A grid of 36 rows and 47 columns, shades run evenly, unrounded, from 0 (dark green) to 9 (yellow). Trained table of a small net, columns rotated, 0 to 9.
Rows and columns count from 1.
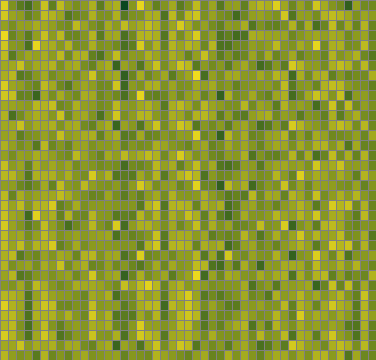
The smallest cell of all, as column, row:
16, 1
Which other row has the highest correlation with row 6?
12
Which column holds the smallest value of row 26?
37
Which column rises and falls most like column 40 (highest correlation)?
35
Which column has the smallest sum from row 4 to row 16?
28
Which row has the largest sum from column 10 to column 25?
29
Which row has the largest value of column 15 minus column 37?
23
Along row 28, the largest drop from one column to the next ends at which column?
26
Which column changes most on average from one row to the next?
40
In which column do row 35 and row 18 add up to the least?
15
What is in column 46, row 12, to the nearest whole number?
4
